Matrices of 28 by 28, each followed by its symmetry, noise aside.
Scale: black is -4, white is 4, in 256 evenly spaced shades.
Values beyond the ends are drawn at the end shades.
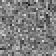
no symmetry.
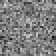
mirrored left to right.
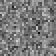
mirrored top to bottom.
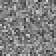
same after a half turn.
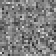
antisymmetric.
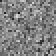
symmetric.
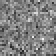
no symmetry.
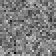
no symmetry.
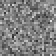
antisymmetric.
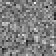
no symmetry.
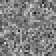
symmetric.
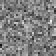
same after a half turn.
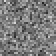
same after a half turn.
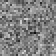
no symmetry.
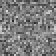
mirrored left to right.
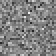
no symmetry.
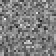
mirrored left to right.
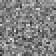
mirrored left to right.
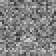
mirrored left to right.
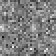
mirrored top to bottom.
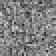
antisymmetric.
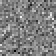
antisymmetric.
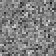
symmetric.
